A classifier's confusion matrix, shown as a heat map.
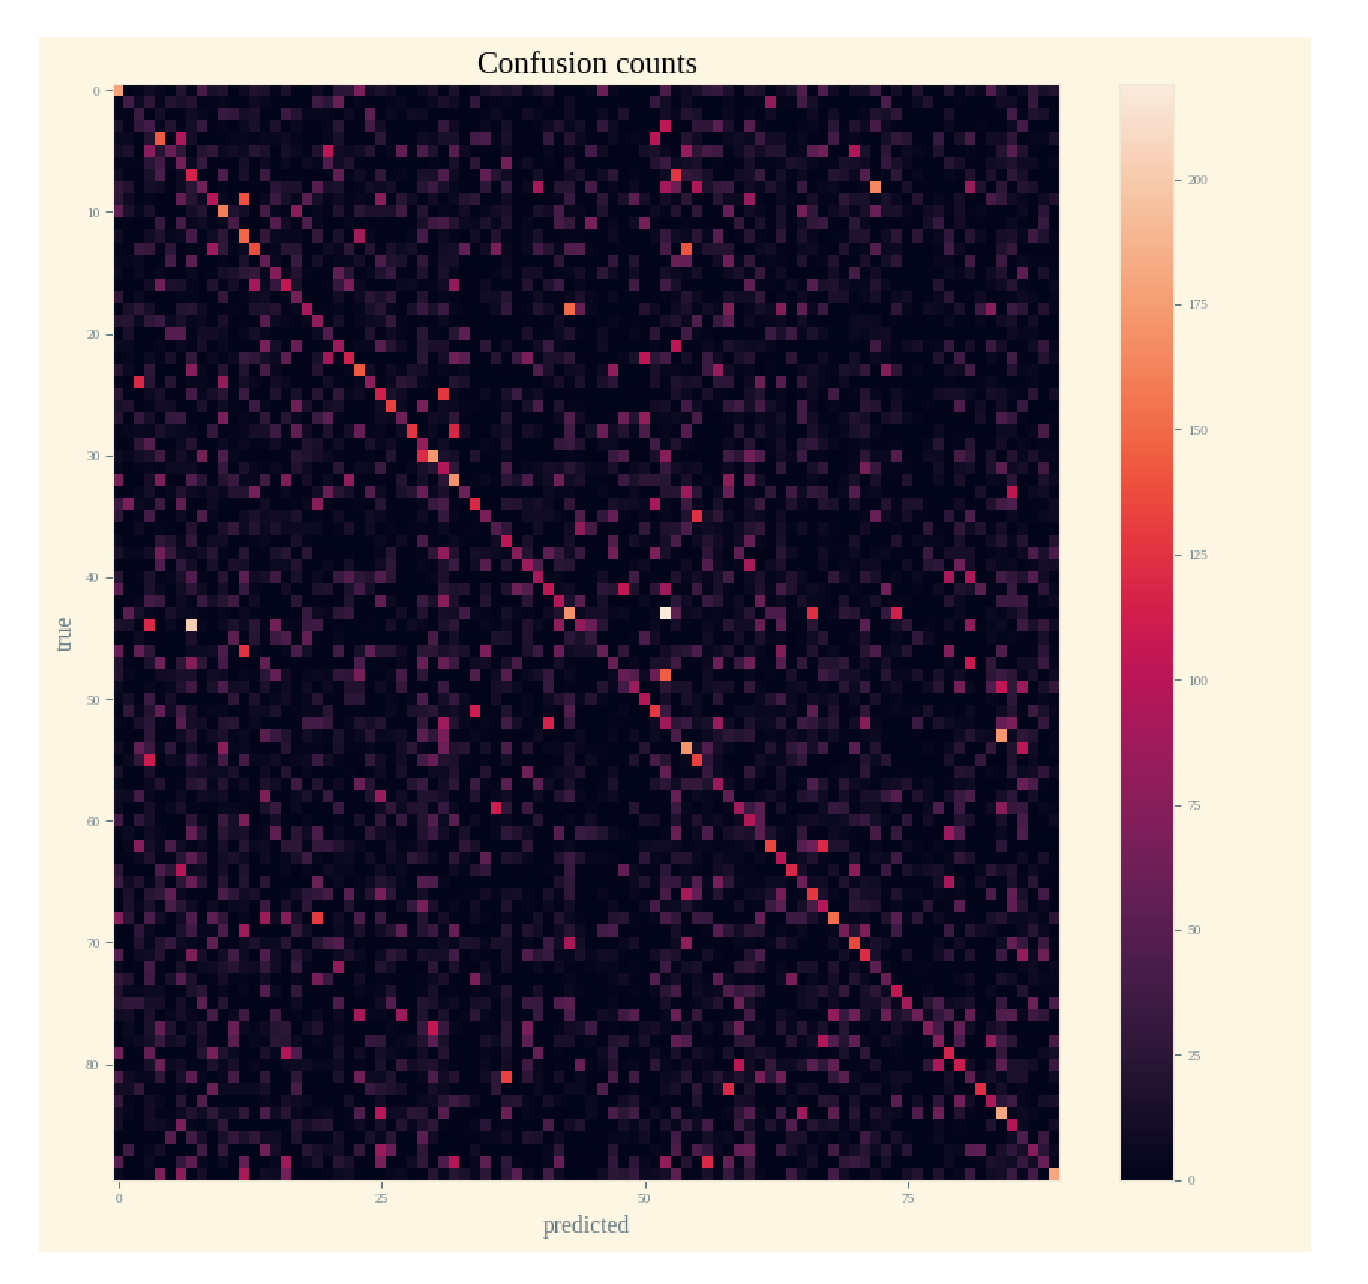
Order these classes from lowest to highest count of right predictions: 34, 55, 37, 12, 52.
52, 37, 34, 55, 12
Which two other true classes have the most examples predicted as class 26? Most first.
87, 75
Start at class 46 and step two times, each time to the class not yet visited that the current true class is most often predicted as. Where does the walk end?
23
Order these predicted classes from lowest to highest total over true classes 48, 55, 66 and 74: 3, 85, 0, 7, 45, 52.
45, 0, 7, 85, 3, 52
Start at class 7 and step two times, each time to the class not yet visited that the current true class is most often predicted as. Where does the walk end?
84
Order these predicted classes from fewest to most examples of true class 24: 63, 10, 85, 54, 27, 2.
85, 54, 27, 63, 10, 2
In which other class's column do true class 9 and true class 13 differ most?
12
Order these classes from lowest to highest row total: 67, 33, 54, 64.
64, 67, 33, 54
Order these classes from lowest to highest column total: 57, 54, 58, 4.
57, 58, 4, 54
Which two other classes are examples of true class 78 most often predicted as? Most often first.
67, 83
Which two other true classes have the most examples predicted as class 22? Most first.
32, 16
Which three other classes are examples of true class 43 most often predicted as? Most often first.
52, 66, 74
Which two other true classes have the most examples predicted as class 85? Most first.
33, 52
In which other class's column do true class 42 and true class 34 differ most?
51
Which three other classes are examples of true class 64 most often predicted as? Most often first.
6, 70, 48
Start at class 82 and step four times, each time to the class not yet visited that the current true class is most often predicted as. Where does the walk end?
71
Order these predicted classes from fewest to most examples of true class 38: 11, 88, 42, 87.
11, 88, 42, 87
